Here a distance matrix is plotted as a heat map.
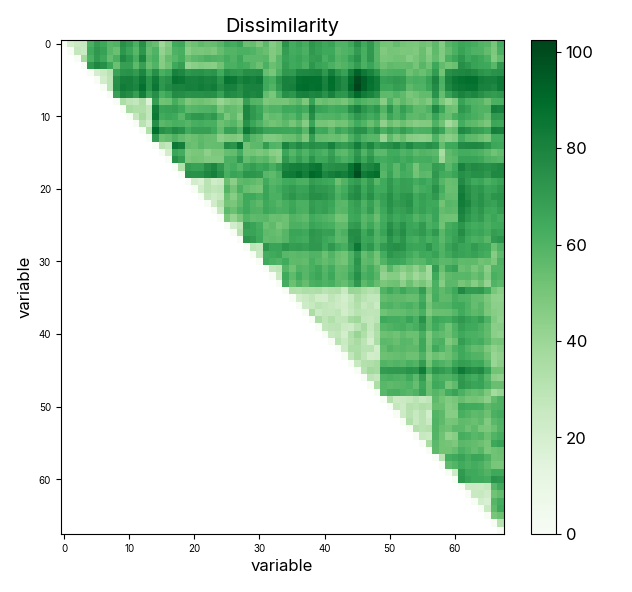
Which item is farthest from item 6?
45
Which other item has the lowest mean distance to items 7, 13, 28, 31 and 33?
32
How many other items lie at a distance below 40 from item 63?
4
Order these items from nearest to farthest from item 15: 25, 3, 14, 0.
14, 0, 3, 25
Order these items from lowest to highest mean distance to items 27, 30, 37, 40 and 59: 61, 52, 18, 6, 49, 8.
8, 49, 52, 61, 18, 6
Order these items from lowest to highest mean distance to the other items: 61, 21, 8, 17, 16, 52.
8, 52, 16, 21, 61, 17
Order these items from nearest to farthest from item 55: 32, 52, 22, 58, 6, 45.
52, 32, 58, 6, 22, 45
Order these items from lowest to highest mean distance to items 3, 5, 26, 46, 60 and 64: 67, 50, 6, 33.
33, 50, 67, 6
